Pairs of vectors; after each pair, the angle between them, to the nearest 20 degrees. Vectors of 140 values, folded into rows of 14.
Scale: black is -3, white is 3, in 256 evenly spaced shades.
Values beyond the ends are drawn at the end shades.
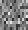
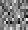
160 degrees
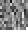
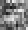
60 degrees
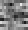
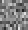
120 degrees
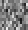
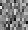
120 degrees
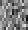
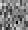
120 degrees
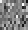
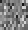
160 degrees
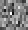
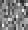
60 degrees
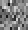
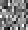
140 degrees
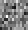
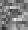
100 degrees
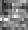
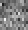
60 degrees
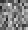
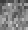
40 degrees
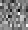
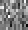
120 degrees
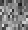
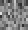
40 degrees
